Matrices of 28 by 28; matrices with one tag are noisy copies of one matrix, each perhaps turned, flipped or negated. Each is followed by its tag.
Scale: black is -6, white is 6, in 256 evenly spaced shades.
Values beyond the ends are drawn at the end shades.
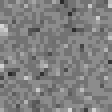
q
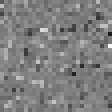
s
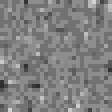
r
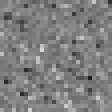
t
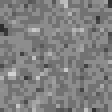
q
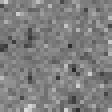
q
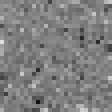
q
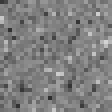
t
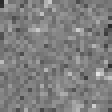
q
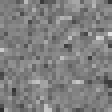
q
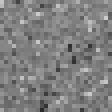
t
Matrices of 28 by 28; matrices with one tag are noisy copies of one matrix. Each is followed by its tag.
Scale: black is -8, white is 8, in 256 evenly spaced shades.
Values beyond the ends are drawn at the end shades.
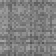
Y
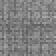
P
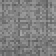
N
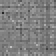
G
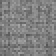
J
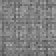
N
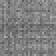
P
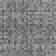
P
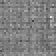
G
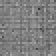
G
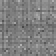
P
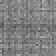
P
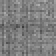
P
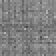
P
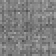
P
